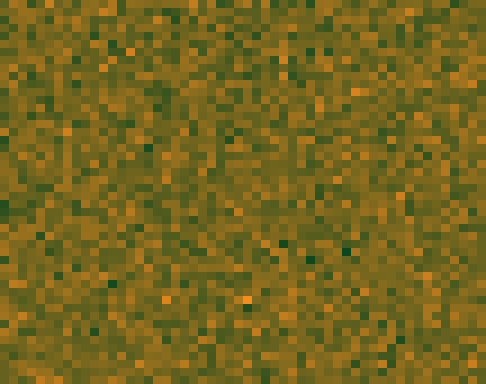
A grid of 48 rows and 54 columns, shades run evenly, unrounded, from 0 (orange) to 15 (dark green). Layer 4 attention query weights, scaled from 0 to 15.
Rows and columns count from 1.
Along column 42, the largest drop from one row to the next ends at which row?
5
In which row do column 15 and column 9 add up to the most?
16
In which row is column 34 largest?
11
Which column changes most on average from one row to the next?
27
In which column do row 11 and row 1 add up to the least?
22
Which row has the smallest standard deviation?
23
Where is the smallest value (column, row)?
28, 38
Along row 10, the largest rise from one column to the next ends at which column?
33
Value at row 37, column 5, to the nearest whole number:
6
